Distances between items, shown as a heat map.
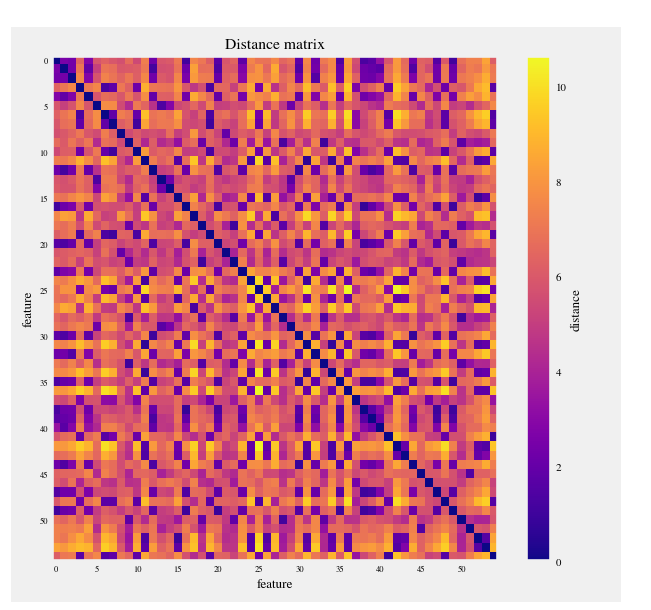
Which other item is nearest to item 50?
28
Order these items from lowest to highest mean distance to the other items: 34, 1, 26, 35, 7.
35, 1, 26, 7, 34
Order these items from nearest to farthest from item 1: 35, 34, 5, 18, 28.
35, 5, 28, 18, 34
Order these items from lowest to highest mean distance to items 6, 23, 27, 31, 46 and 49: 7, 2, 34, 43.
7, 2, 43, 34
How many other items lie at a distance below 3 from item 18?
5
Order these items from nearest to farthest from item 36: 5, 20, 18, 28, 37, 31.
31, 28, 18, 5, 20, 37
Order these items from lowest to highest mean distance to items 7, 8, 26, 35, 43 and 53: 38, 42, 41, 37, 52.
52, 42, 38, 37, 41
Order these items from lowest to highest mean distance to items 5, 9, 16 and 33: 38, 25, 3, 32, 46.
38, 46, 32, 3, 25
